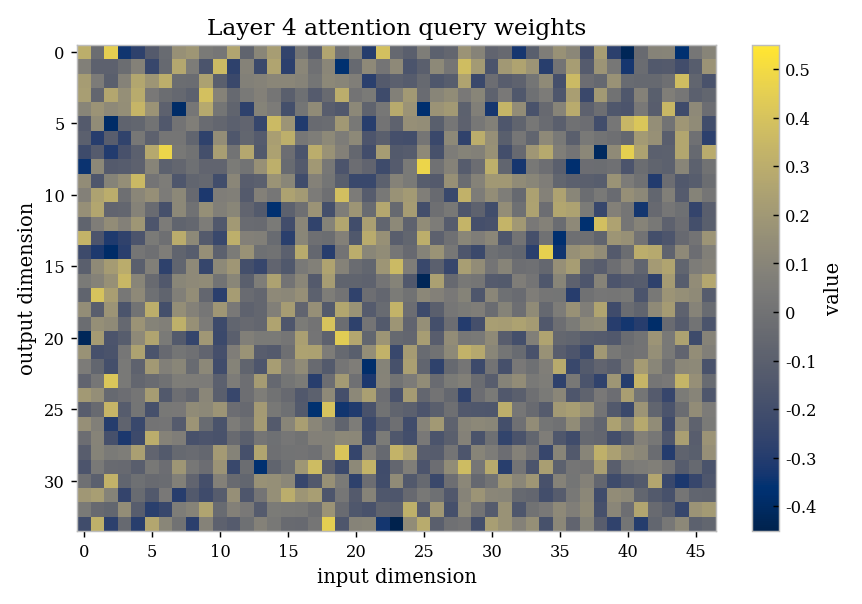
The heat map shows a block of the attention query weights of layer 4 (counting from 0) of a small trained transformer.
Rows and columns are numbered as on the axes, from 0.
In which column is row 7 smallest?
38
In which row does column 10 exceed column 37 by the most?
1
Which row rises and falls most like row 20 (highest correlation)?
27
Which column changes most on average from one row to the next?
2
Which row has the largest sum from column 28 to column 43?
10
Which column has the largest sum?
14
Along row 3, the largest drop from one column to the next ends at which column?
37
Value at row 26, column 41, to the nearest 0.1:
0.3
